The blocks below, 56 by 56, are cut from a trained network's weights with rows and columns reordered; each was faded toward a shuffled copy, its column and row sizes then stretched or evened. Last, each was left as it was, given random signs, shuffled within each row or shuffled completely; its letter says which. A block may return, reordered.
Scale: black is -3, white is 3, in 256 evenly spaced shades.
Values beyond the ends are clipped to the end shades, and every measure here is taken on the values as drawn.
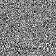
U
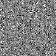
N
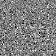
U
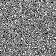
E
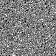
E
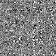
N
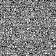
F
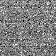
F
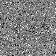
F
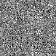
U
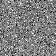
E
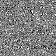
F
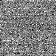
F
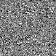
F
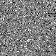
F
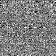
F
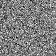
E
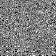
N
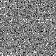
F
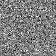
F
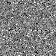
F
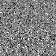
F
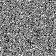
E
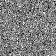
E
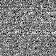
F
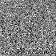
F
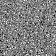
E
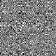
U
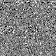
F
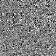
N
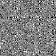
U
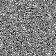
E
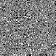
U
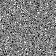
E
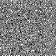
U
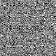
U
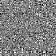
U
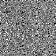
U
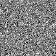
N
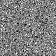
E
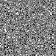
U
